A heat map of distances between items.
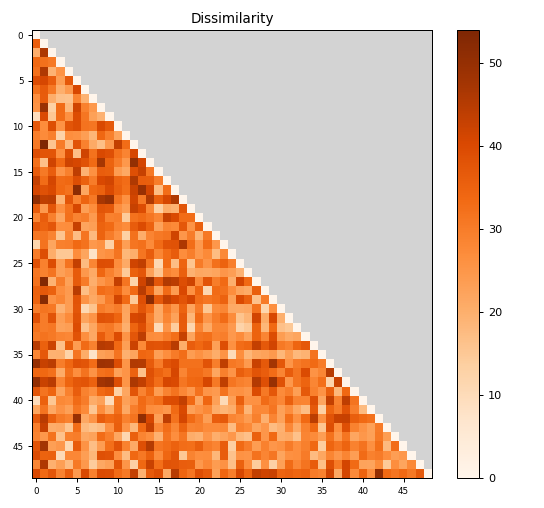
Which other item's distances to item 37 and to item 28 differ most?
13
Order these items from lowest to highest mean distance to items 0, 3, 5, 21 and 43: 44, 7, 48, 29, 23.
7, 44, 23, 29, 48
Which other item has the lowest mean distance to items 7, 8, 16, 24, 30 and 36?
35
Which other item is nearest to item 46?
3
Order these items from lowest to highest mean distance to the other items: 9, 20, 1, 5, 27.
20, 9, 27, 5, 1
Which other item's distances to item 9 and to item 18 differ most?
0
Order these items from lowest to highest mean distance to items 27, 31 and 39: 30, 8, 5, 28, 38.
30, 28, 8, 38, 5
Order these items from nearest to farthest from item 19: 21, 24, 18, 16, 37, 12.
16, 21, 24, 37, 18, 12
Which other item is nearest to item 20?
11
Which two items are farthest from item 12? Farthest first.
1, 14
